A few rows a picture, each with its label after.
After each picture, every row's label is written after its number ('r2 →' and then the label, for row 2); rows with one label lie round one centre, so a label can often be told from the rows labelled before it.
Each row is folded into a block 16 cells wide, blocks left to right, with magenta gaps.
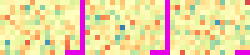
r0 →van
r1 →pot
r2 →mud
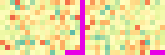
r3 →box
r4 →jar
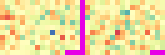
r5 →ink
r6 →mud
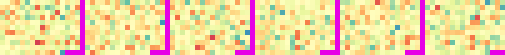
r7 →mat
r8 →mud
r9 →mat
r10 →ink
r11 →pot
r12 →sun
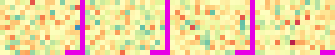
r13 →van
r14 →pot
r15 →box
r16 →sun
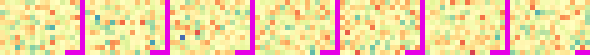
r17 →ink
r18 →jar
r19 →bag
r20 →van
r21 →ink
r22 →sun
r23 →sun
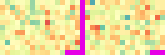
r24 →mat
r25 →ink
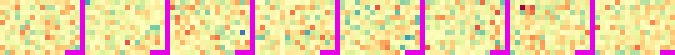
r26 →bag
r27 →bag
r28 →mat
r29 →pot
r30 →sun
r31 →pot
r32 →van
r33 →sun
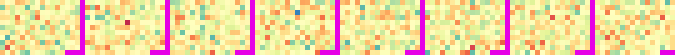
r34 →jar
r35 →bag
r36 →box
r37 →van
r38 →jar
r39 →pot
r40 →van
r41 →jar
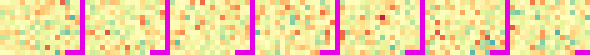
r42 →jar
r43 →van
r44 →ink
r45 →jar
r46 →van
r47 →ink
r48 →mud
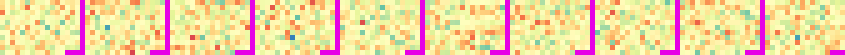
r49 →ink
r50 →jar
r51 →pot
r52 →mud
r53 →ink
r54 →sun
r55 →box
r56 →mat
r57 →van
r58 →bag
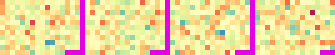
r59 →mud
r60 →ink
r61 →pot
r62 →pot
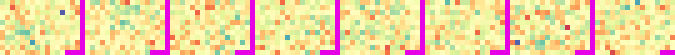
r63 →mud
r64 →mat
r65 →pot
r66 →pot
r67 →jar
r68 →van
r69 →mud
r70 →mud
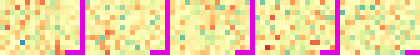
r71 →pot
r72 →van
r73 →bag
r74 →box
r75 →ink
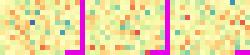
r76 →mat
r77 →van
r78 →sun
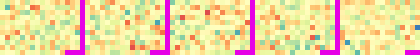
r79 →ink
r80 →jar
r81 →box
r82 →mud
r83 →van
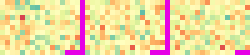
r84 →mud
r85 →pot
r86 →box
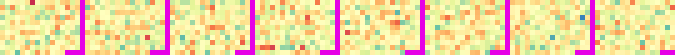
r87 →van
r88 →ink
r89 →bag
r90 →jar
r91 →jar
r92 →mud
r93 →jar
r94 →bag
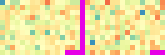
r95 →bag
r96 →mud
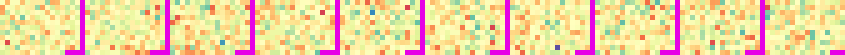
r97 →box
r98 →sun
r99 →mat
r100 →jar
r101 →pot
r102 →mat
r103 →ink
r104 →sun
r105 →bag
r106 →mud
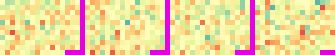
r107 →ink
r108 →mud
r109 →jar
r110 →sun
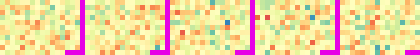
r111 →bag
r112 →sun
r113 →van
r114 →box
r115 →ink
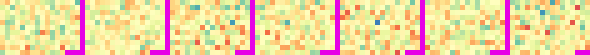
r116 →pot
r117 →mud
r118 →jar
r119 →sun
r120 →jar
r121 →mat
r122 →bag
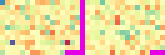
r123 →mat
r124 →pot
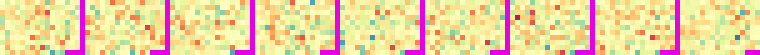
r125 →box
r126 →pot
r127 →mat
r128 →mat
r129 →box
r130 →ink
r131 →mat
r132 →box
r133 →ink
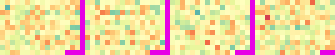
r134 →bag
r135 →van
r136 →sun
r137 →box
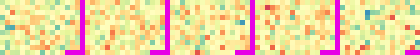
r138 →sun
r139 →van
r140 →box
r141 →van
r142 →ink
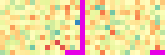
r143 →pot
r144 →ink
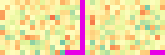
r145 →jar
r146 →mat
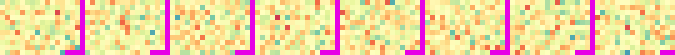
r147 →mat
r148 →bag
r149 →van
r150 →jar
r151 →bag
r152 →mud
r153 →mud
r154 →ink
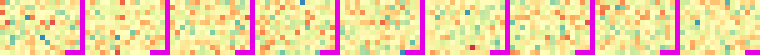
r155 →bag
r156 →bag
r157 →jar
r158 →ink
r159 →mat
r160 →pot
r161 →box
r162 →jar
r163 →box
